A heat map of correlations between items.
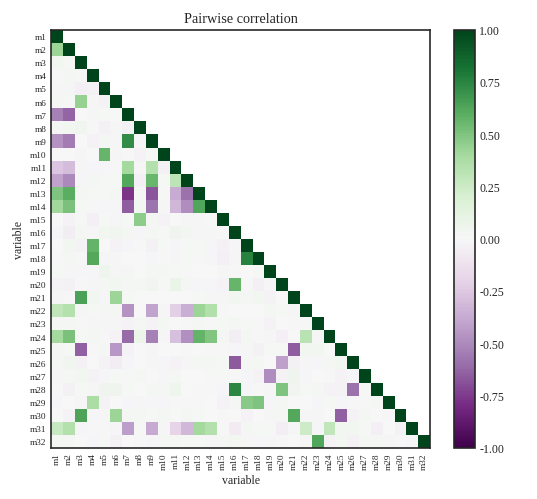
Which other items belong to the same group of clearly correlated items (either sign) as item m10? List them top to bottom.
m5
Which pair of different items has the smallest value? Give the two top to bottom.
m7, m13
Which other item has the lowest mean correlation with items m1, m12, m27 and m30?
m25
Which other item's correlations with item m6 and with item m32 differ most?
m23
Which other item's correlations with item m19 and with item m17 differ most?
m18
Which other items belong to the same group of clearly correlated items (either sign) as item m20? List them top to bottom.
m16, m26, m28
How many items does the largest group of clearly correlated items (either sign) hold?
11
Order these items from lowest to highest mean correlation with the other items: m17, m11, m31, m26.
m26, m11, m31, m17
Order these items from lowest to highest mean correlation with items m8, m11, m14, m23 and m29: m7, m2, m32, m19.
m7, m19, m2, m32
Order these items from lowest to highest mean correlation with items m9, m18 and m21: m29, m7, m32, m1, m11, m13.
m13, m1, m32, m11, m29, m7
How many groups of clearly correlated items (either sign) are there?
8
